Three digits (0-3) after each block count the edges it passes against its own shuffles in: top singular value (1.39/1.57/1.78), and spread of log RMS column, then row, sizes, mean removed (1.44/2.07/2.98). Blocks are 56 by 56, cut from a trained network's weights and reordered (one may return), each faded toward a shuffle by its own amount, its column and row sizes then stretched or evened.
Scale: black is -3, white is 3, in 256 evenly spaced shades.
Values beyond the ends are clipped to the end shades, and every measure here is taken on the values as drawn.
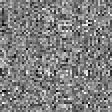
3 1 1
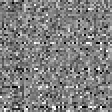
0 0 2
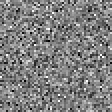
0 0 0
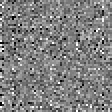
0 2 1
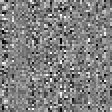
2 3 0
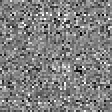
1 1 2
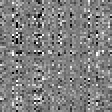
3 3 2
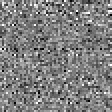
2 1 2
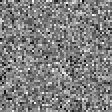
0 0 0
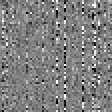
1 3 0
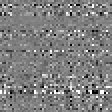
3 2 3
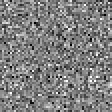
0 1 1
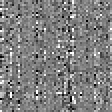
1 3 1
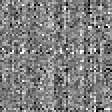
2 1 2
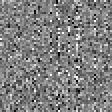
1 2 0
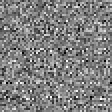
3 0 2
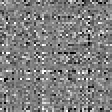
2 2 3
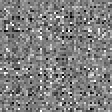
0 2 2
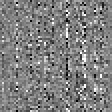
1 3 0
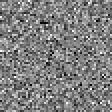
2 0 1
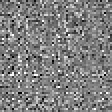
2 2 2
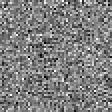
2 1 0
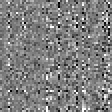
3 3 1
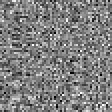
3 0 1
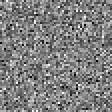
0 0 0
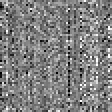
2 2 0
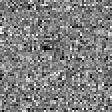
2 0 2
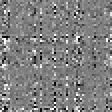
2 3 2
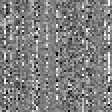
2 3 0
